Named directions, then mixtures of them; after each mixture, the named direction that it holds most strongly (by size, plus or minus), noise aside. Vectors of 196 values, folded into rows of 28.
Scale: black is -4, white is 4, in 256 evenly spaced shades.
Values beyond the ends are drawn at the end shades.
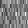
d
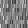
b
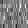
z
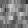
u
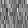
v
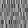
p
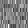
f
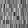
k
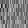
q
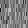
q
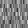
d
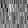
q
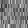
f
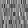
p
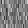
v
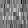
k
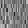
q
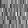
d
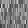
q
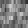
u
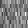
d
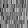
b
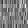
z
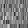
k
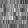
u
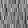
v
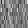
v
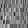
k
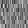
q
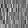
q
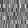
z
